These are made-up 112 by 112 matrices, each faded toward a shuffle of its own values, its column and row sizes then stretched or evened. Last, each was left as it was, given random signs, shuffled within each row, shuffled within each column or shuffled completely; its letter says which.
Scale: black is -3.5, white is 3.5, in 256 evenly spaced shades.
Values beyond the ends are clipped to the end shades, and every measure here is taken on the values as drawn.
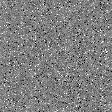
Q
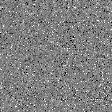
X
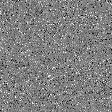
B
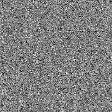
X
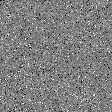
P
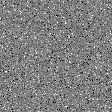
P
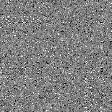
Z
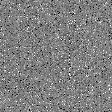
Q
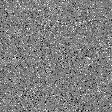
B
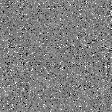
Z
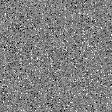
X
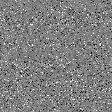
B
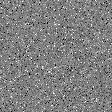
P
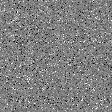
B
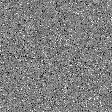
P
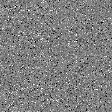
X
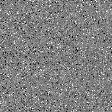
X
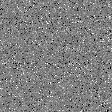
B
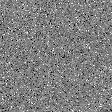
P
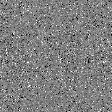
X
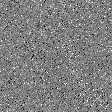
P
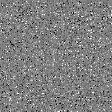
Z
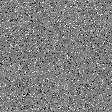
B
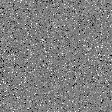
Q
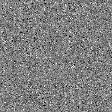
X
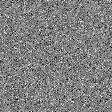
B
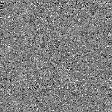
Z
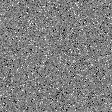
P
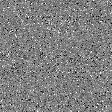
B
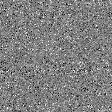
B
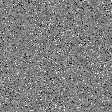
P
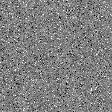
Q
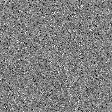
Q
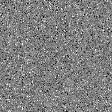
Q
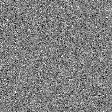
Q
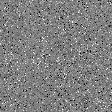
Q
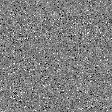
X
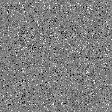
Z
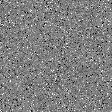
Q
